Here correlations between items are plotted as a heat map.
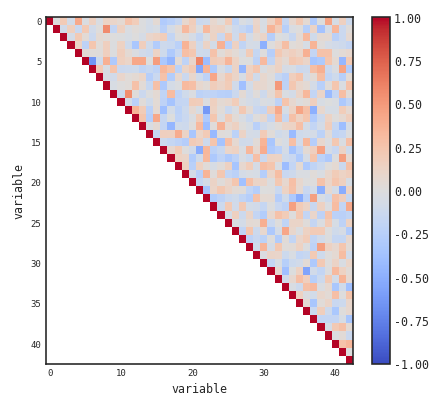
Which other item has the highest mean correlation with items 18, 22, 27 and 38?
16
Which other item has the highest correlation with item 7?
23
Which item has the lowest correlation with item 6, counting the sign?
5
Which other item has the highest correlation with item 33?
26
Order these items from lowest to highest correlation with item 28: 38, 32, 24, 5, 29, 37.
37, 29, 5, 24, 32, 38
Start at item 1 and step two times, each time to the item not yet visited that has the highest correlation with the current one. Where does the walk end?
32
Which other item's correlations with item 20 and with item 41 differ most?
17
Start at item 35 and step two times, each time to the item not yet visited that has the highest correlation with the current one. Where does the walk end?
9
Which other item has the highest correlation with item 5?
21
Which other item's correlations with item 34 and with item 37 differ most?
22
